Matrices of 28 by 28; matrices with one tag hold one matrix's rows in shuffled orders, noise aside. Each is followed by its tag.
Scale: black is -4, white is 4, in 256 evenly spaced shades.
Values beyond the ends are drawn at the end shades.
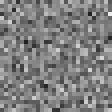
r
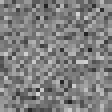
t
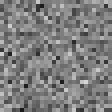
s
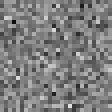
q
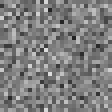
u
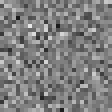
u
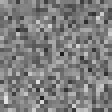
t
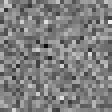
r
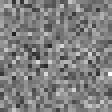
r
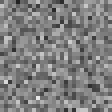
t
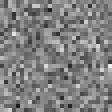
r
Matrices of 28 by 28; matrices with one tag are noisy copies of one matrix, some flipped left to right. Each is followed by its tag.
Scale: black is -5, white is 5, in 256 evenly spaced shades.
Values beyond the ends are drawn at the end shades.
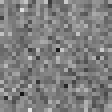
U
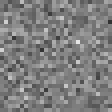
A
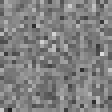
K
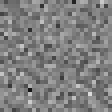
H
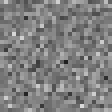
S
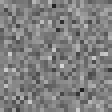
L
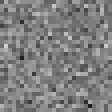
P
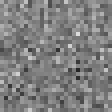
U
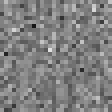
K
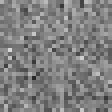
U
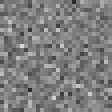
H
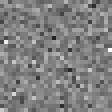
A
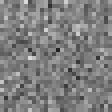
U
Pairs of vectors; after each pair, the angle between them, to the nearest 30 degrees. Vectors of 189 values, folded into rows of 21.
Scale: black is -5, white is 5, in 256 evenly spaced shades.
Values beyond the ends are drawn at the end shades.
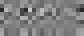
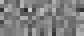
30 degrees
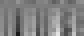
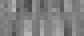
60 degrees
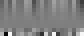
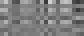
90 degrees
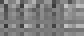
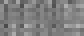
30 degrees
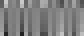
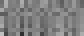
30 degrees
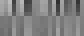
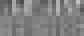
150 degrees
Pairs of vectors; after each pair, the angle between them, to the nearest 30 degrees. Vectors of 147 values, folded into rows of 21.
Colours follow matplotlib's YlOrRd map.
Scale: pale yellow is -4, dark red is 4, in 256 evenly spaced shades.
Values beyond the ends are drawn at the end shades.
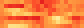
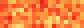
60 degrees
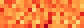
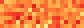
150 degrees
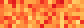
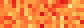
30 degrees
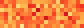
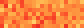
60 degrees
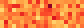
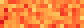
120 degrees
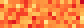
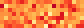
90 degrees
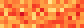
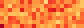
150 degrees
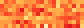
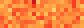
90 degrees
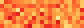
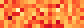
30 degrees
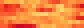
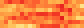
150 degrees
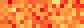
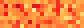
90 degrees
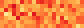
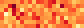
30 degrees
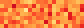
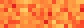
30 degrees
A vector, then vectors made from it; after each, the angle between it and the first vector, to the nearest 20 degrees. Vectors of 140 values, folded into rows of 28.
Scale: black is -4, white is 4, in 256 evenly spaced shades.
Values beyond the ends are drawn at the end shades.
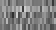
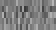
140 degrees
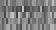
160 degrees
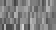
80 degrees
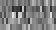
140 degrees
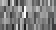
60 degrees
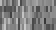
100 degrees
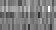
60 degrees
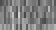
120 degrees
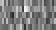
40 degrees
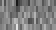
100 degrees
